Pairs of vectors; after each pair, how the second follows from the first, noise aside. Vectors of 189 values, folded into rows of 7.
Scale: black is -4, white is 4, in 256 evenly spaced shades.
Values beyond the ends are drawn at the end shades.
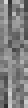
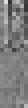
partly zeroed.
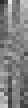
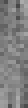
reversed, shrunk.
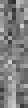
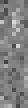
reversed, partly zeroed.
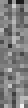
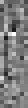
wrapped around, negated.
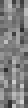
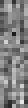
copied.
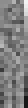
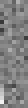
reversed, partly zeroed.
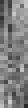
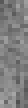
reversed, shrunk.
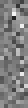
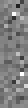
partly zeroed.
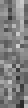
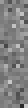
partly zeroed.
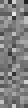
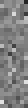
partly zeroed.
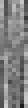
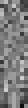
sign-scrambled.
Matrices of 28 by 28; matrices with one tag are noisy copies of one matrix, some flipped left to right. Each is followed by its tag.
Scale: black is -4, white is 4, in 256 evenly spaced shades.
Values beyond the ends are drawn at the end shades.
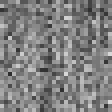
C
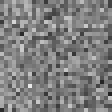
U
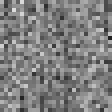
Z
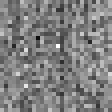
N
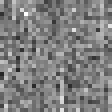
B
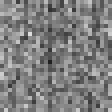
N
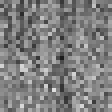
C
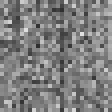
N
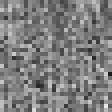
B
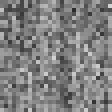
C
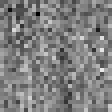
C
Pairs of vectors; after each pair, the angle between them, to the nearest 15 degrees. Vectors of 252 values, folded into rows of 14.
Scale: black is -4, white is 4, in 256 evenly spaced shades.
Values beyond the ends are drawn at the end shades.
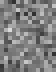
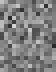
90 degrees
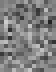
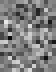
15 degrees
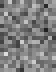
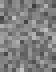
150 degrees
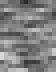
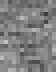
45 degrees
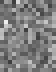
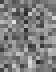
75 degrees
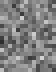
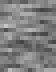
105 degrees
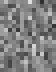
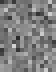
120 degrees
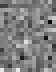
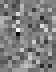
75 degrees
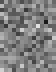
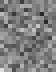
30 degrees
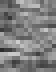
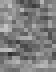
150 degrees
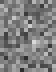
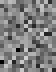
120 degrees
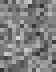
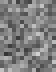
165 degrees
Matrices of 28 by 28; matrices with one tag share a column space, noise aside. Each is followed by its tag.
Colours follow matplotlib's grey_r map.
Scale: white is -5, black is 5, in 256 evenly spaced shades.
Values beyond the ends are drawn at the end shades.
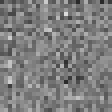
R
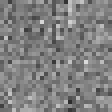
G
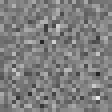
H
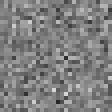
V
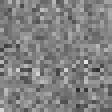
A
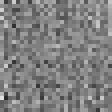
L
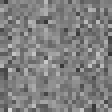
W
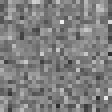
G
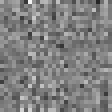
R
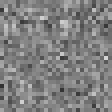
V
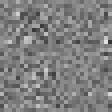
H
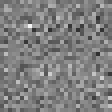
H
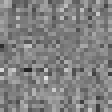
A
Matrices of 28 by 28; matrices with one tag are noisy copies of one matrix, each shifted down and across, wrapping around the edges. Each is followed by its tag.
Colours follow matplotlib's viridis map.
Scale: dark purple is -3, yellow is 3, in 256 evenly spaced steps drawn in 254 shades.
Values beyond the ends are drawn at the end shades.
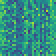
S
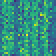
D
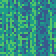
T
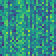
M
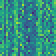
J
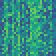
S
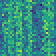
D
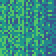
J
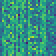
T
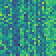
S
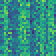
D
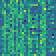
T
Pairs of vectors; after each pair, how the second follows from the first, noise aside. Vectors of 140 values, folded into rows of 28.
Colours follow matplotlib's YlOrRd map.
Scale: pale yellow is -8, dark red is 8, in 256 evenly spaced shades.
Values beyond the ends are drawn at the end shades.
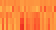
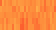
shrunk.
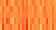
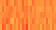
shrunk.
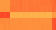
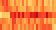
negated, scaled up.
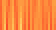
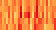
wrapped around, negated, scaled up.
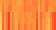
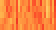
reversed, negated.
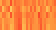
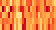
negated, scaled up.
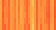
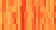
reversed, negated.
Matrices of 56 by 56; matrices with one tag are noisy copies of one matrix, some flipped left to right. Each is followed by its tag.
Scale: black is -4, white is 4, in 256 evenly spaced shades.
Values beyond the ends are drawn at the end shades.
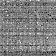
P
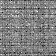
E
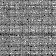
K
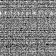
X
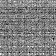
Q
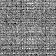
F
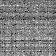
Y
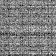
K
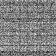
P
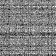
K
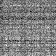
Y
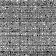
P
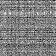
X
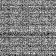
K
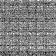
P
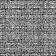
E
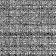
K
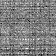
F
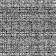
Q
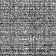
F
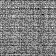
E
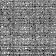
F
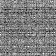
Q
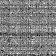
K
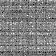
P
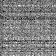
Y
